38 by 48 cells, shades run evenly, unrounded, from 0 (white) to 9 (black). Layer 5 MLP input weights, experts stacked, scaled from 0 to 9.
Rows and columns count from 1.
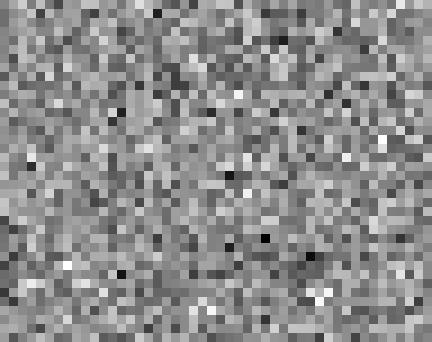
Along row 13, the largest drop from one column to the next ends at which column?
15
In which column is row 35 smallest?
24
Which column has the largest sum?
34
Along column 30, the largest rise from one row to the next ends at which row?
27
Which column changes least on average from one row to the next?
9
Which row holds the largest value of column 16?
10
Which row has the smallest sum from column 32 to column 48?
37
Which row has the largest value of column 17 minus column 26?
19
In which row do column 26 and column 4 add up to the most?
20
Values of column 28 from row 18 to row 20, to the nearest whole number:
1 2 6
